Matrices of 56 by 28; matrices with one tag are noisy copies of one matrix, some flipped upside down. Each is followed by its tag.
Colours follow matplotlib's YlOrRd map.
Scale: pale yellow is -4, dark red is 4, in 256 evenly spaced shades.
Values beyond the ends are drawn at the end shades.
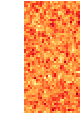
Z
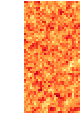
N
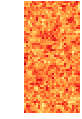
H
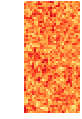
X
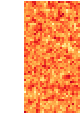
N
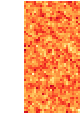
N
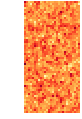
N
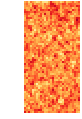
Z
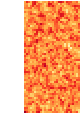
N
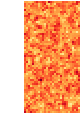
H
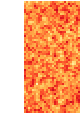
Z
